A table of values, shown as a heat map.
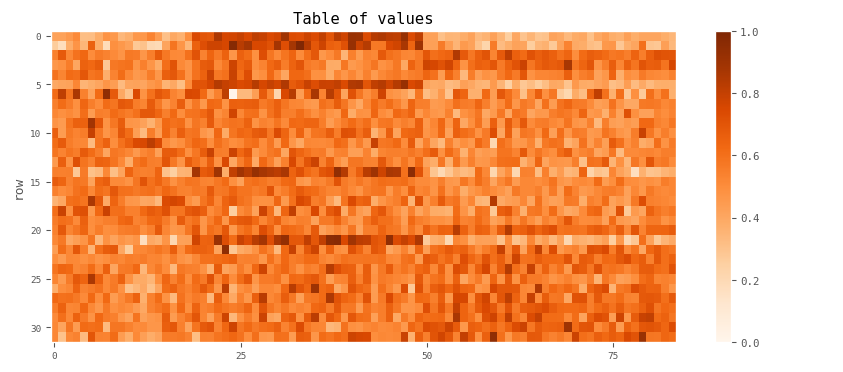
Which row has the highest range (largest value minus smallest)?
6
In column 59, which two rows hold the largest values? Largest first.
31, 17
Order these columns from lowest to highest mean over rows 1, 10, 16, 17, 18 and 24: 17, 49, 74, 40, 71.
71, 74, 17, 49, 40
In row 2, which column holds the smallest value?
39
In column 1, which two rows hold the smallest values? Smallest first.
1, 31
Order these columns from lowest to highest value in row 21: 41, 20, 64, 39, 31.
64, 20, 39, 41, 31
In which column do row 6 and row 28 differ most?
24
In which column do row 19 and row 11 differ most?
69
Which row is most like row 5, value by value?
0
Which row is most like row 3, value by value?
30
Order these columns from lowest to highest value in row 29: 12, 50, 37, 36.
12, 36, 50, 37
